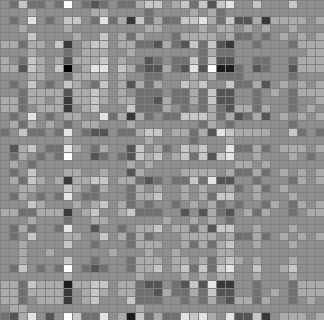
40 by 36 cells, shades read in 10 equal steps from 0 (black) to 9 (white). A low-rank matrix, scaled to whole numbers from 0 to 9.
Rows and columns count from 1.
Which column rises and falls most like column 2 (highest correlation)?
15
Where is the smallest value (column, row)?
8, 9
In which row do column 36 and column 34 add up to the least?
17
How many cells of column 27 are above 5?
5
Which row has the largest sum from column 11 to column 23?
40
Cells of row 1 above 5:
12
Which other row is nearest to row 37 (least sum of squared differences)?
13
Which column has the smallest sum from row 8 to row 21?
25
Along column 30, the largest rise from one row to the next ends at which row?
4
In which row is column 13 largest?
32
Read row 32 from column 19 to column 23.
5 6 5 5 5
